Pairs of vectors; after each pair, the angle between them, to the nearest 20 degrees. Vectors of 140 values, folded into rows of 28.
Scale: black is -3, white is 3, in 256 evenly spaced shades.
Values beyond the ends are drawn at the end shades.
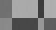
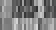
140 degrees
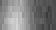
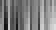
120 degrees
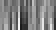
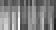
40 degrees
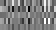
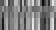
100 degrees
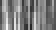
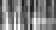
20 degrees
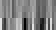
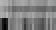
60 degrees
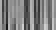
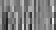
60 degrees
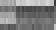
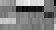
40 degrees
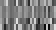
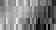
60 degrees
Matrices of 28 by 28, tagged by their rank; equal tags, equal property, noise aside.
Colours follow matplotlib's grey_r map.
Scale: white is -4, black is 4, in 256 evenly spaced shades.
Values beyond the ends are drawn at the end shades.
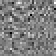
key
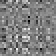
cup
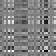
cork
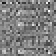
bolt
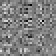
key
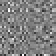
key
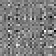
key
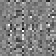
bolt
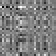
cup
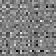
key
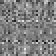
bolt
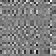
cup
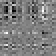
cup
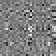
key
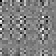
cup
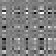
cork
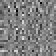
bolt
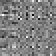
bolt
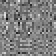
bolt
